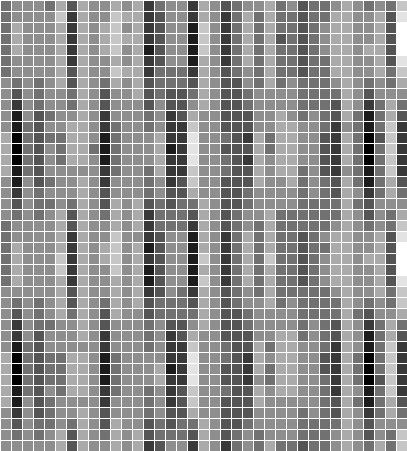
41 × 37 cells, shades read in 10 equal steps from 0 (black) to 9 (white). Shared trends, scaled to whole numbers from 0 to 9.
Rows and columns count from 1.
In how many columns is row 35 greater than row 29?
10
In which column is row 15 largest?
18
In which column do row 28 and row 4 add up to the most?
37
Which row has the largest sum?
24
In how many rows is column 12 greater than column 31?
24
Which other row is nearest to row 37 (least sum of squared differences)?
17
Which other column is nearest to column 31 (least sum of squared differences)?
23
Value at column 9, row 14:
4
